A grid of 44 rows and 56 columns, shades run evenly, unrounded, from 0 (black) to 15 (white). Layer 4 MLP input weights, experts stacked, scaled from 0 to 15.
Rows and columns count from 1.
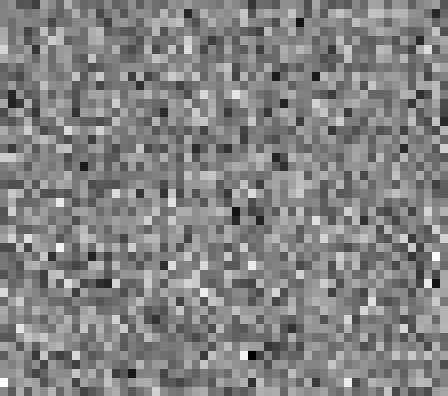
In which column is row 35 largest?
46
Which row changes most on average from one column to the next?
32
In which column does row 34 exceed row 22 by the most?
18
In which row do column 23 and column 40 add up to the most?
25
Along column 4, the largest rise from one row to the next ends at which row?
27
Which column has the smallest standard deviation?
39
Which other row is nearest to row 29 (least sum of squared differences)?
8
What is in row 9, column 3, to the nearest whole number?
4
